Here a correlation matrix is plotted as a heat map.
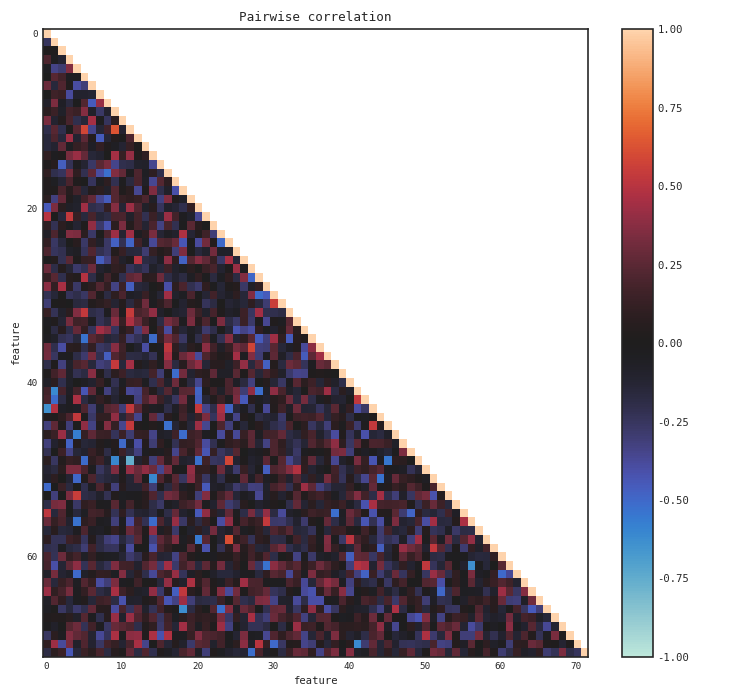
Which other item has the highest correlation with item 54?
43
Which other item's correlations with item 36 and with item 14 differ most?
35
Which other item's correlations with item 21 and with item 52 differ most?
0
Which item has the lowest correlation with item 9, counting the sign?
49
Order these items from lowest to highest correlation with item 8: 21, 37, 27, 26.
37, 26, 21, 27
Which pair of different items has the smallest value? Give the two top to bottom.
11, 49
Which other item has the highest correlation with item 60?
64
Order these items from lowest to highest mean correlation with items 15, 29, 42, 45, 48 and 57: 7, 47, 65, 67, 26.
26, 67, 47, 7, 65
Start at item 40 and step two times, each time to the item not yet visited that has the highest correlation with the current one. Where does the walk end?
24
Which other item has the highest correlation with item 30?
31
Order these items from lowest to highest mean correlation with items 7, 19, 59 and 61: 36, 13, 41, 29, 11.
29, 11, 36, 13, 41
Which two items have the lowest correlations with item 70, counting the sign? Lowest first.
41, 30
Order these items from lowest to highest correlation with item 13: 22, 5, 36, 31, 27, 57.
36, 27, 22, 57, 5, 31
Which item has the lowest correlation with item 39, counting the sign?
17
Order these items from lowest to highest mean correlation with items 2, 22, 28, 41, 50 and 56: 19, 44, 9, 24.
44, 9, 24, 19
